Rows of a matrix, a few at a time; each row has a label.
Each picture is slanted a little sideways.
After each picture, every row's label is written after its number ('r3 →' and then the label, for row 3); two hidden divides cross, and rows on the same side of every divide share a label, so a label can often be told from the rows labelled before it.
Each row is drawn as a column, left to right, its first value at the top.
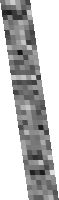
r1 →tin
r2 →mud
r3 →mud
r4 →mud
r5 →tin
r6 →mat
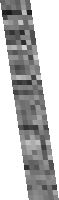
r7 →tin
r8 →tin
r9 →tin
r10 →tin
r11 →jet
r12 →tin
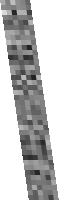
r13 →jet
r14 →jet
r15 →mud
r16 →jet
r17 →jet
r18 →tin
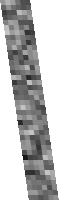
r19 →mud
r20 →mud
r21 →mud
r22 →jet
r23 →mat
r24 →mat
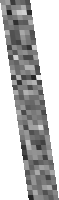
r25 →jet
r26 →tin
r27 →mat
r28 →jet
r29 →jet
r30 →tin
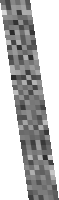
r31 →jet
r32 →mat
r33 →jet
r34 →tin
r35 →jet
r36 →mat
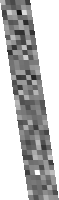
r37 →mud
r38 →jet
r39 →mat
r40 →tin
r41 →jet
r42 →mat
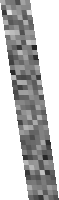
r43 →mud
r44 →jet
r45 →jet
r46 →mat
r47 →mud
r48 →jet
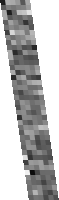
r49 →mat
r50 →mud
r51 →mud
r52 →jet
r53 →jet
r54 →jet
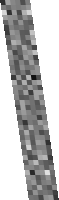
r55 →mat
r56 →mud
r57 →jet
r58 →tin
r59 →mat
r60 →jet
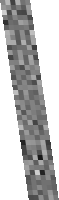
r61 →jet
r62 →mud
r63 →mat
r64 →mud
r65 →tin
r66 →jet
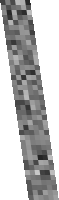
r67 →mat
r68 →tin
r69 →mat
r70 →mud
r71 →mud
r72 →mat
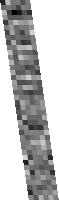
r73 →mat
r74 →mud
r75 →tin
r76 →tin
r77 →tin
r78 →mud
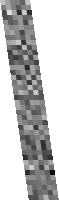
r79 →mud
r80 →jet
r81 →jet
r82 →tin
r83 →jet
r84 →mud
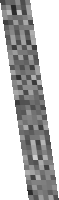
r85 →mat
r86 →jet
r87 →tin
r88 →jet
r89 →tin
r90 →jet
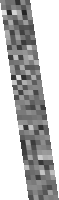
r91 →jet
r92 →tin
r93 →jet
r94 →mat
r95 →tin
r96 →mat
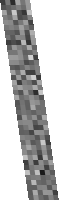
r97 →mat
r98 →tin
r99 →mat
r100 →mud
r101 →tin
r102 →jet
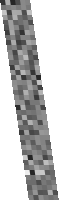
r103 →mat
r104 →mud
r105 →mat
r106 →mat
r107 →mud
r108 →jet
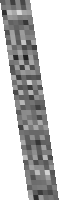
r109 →tin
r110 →jet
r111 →mat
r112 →jet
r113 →mat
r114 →jet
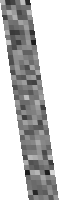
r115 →mud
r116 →mat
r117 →mat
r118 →tin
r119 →mud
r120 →mat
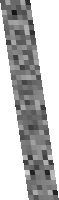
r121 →mat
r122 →mud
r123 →tin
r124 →tin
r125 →mud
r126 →mat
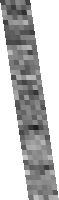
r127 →mat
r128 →tin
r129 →tin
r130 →tin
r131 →tin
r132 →mat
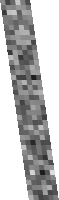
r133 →tin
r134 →mat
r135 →jet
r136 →mud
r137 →jet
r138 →mat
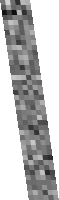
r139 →tin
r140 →mud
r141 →tin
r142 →mat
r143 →mud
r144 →mud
